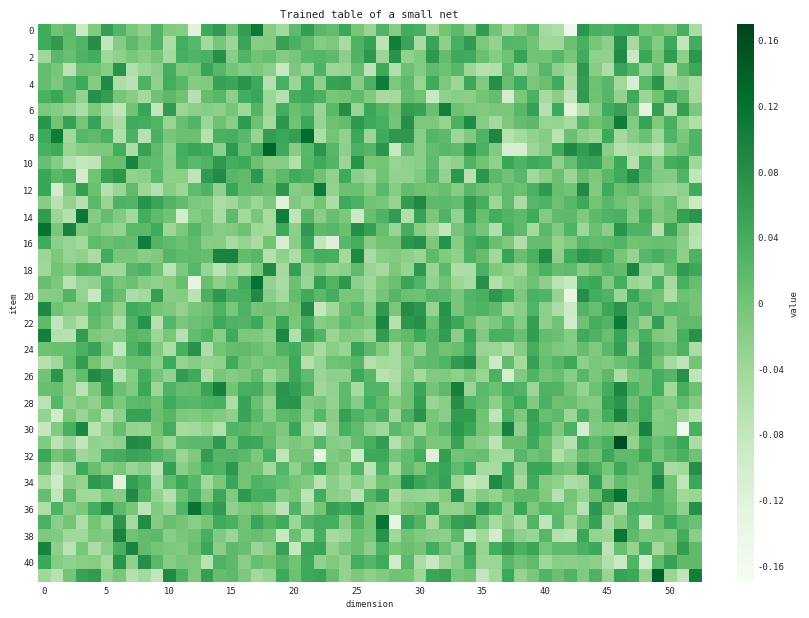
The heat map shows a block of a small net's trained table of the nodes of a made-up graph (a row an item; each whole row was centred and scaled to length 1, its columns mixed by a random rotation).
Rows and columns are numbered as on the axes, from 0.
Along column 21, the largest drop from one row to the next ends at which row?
9
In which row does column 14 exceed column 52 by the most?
11
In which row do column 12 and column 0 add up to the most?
15
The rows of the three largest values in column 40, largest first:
17, 12, 33
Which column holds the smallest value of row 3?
19
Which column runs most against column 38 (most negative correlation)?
18
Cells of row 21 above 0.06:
7
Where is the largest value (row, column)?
31, 46
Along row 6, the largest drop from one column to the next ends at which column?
42
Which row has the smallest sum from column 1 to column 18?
6
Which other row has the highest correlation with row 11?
0
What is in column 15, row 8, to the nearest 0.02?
0.04
